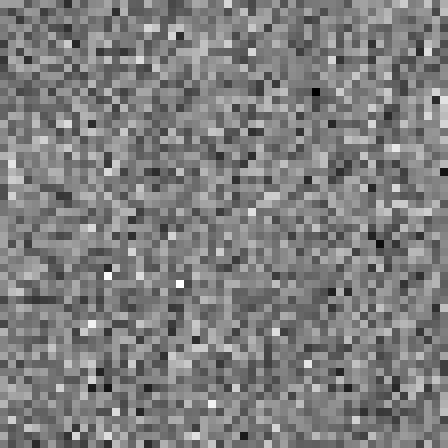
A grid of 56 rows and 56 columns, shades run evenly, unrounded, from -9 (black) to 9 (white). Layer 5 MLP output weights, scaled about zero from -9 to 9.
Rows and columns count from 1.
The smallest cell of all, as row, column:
12, 40
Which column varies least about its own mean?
36
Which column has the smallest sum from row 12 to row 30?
20
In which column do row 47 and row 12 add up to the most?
55
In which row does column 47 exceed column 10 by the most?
16
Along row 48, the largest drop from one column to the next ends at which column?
50
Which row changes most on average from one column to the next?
49
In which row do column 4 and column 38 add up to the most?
54
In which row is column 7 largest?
44
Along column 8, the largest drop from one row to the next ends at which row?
17
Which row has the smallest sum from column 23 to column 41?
48
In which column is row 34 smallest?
14
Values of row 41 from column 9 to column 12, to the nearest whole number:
-1 1 2 8
